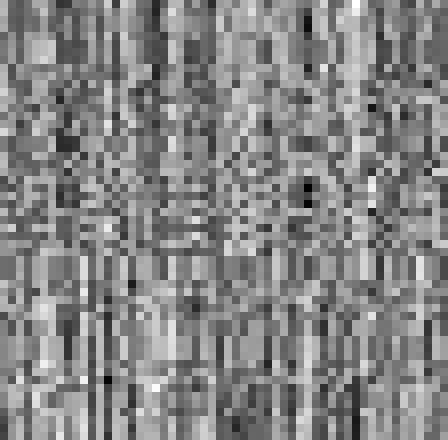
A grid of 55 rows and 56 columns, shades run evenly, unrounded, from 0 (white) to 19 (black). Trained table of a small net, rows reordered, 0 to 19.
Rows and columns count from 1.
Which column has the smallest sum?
22
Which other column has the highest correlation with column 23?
37
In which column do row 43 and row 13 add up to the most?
9
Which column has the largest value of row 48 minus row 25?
14
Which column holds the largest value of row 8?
24
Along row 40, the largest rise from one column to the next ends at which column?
48
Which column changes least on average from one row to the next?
28
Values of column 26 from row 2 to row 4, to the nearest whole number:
11 10 10
